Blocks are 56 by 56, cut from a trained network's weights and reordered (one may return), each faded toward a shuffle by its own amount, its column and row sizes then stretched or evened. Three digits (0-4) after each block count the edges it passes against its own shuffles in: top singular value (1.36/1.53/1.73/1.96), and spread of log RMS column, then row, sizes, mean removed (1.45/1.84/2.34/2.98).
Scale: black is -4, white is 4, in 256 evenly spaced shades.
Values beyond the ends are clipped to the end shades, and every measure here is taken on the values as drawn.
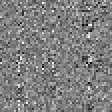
2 2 0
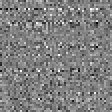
4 2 3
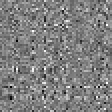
3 2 2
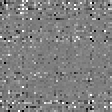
0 1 4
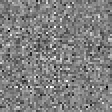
1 2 2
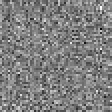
4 1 0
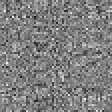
3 1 2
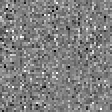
0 3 0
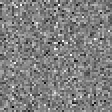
1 1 0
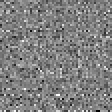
4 1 3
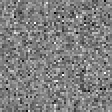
0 1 0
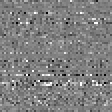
1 0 4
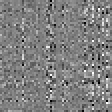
3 4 1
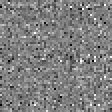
0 2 2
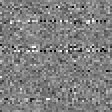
3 0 3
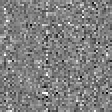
1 2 1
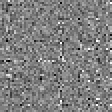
2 2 1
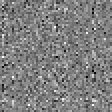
1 3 0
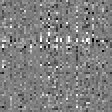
3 4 2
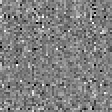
1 2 1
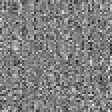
3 2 0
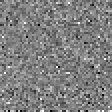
0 0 2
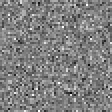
1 1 1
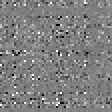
0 2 4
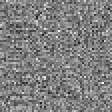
3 0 0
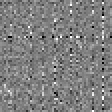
3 3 0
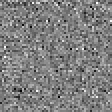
1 0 2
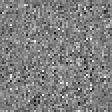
0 3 1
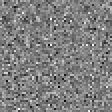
2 2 1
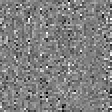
1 3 0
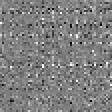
0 3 3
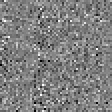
0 2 1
